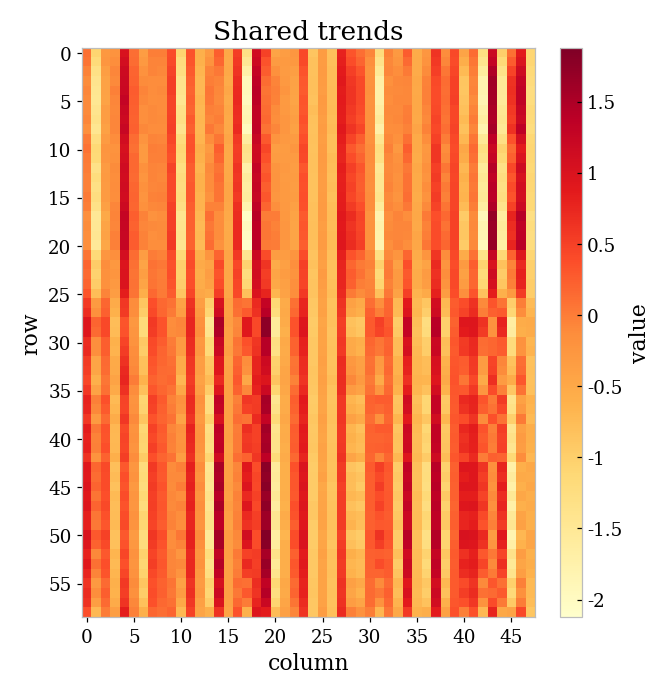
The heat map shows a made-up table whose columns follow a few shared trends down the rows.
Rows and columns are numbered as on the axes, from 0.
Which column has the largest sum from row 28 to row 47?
19
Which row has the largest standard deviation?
50
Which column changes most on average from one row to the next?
17
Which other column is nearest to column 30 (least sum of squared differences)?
32
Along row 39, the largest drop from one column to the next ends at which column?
20
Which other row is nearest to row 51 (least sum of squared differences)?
45
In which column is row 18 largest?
43
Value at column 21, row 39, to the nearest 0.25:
-0.5
